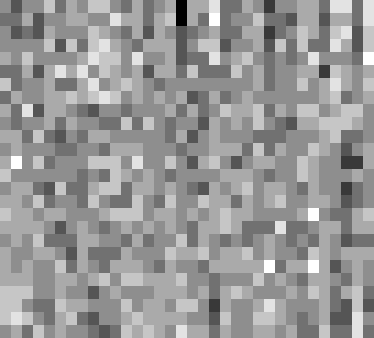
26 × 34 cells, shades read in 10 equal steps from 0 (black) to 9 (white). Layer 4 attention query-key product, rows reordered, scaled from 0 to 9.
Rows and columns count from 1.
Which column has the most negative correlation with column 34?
17
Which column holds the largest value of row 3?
32
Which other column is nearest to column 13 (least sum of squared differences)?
16
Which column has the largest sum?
29
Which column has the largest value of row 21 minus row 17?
25
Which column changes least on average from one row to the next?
15
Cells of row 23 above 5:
17
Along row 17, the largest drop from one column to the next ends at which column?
30
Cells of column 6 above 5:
11
